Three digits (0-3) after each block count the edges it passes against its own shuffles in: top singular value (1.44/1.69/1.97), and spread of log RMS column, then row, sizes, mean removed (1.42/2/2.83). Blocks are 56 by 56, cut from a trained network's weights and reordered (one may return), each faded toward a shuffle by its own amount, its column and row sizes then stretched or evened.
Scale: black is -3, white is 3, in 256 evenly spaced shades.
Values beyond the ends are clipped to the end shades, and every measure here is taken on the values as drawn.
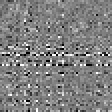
3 1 3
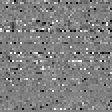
0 0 3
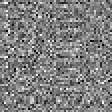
3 1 1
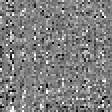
1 3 1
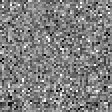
1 1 0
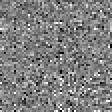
1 1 1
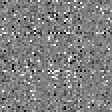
1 2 1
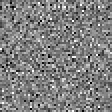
1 1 0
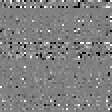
2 2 3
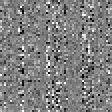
0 3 0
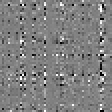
3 3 2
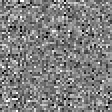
1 1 1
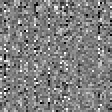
0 3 0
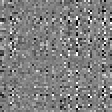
3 3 2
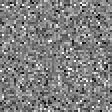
1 0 1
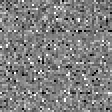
0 0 2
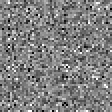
0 1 2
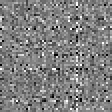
2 2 2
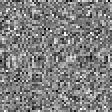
2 0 1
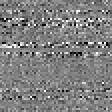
2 0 3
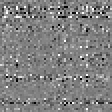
0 1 3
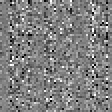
1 3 0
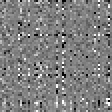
3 3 1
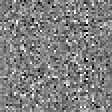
0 2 0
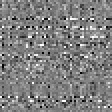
2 1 3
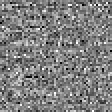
2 0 2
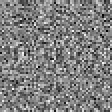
3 0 0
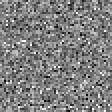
0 0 0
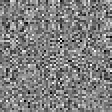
3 1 1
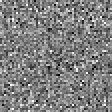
0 0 1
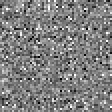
0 1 2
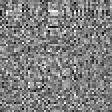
3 1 1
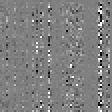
2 3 1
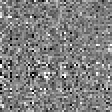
1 2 2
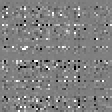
0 2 3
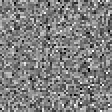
1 1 0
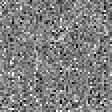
1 2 0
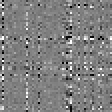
2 3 2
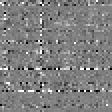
3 1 3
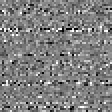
0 0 3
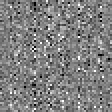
0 3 0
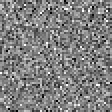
1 0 0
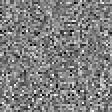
1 0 1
